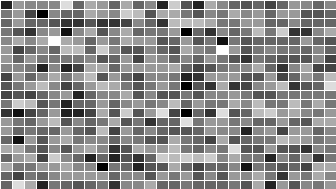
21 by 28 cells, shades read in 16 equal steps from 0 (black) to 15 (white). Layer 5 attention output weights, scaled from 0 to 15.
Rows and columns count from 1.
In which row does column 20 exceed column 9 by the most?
19
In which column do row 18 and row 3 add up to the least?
10
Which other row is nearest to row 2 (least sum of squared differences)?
8
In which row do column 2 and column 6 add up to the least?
13
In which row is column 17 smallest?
1
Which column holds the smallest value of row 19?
9
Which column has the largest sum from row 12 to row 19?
5
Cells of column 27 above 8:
4
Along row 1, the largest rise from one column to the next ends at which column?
15
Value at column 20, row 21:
7
